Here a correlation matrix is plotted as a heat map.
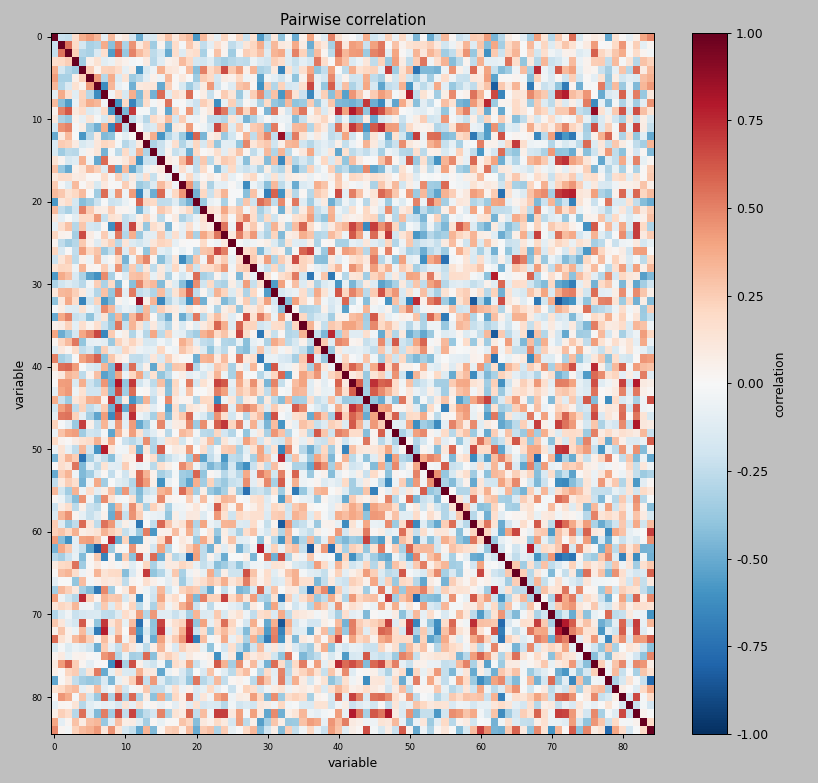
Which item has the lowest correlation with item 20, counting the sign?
73
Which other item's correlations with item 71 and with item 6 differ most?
72
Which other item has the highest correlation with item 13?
65
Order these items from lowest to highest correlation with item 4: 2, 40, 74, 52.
52, 2, 74, 40
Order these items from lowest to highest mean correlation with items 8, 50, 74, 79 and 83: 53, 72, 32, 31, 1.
32, 53, 1, 31, 72
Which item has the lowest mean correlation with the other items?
63
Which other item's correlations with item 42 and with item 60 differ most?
23
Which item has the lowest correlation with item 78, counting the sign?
84
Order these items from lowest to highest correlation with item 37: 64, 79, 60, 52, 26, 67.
26, 60, 79, 67, 64, 52
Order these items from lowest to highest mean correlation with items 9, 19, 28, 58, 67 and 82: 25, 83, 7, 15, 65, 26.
25, 65, 83, 26, 15, 7
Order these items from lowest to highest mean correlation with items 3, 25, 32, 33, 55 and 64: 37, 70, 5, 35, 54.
35, 70, 5, 54, 37
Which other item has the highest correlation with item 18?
55
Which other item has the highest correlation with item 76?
9
